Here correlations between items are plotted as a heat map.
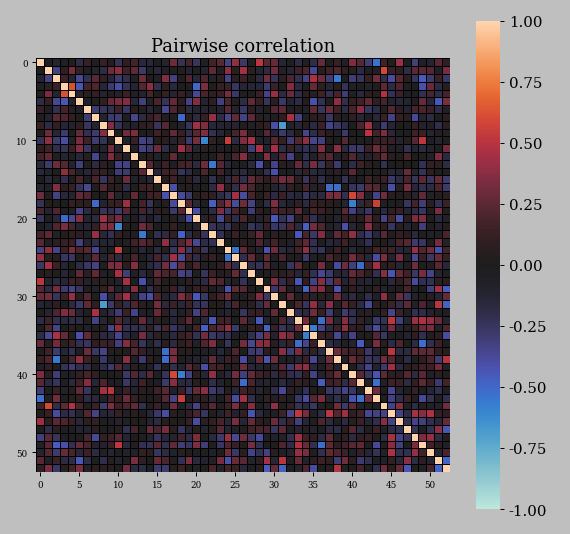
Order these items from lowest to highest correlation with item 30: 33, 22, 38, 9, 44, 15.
9, 33, 22, 15, 38, 44
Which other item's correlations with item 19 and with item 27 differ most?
10
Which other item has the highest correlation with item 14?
3
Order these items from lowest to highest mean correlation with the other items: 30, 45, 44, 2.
2, 45, 30, 44
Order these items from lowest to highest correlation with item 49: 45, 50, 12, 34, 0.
0, 12, 50, 34, 45
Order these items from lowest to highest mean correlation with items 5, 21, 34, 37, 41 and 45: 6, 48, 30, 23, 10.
23, 30, 10, 6, 48
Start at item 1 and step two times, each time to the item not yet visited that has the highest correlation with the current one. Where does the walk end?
4
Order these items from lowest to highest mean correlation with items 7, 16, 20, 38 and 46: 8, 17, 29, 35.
35, 29, 17, 8
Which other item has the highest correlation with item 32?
7
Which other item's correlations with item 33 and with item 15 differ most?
45
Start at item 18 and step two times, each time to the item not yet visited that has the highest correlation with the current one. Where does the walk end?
26
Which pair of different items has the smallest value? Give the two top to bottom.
8, 31
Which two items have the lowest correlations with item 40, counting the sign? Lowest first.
18, 43
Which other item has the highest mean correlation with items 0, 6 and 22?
40
